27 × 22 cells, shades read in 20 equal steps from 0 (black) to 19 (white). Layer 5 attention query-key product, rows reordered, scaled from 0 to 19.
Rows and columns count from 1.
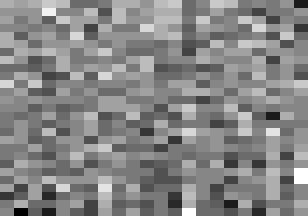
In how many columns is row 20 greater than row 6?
10
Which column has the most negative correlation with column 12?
22
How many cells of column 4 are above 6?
21
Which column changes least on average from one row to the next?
12
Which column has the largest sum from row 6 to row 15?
19
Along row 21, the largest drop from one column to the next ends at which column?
17
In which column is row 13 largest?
20
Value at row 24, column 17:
9
